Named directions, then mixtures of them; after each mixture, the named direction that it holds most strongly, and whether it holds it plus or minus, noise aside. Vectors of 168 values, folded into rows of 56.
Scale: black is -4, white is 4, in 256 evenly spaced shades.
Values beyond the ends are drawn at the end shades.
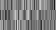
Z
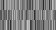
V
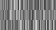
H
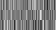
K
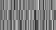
H, minus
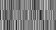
K, minus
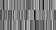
V, plus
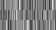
V, plus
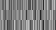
K, minus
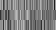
Z, plus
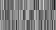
Z, plus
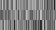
K, plus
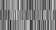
V, plus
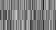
V, plus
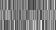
K, minus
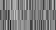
V, plus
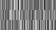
H, plus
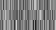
K, plus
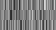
H, minus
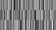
H, minus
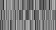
V, plus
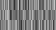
H, minus
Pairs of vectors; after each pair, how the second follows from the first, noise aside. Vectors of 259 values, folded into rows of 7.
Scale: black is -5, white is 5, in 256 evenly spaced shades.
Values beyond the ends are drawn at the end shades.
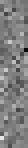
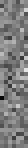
reversed.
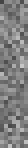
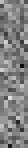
negated.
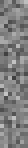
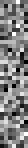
reversed, negated, scaled up.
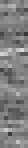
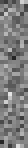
shuffled.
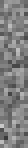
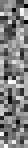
reversed, negated, scaled up.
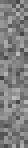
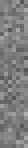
wrapped around, shrunk.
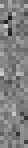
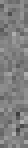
reversed, shrunk.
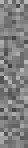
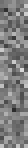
reversed.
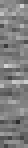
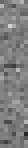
reversed, negated, partly zeroed.
